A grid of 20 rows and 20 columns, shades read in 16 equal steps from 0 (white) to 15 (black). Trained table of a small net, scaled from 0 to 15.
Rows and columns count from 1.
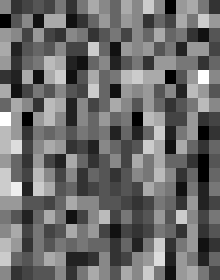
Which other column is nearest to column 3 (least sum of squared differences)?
20
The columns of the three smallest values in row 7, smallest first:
9, 18, 1
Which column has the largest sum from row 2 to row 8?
7
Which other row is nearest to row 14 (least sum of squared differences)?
13
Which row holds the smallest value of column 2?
14
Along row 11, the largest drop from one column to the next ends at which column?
17
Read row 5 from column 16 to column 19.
6 8 8 12
